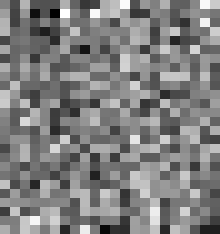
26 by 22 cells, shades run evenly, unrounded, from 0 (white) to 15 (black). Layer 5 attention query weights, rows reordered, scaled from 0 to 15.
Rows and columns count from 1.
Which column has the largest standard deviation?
6
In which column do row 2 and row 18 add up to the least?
7
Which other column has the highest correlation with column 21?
13
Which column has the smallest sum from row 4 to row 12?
14
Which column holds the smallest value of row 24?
16
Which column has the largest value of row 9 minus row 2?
10
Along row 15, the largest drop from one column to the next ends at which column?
19
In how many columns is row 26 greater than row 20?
12
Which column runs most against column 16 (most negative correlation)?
17
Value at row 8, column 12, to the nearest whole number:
9
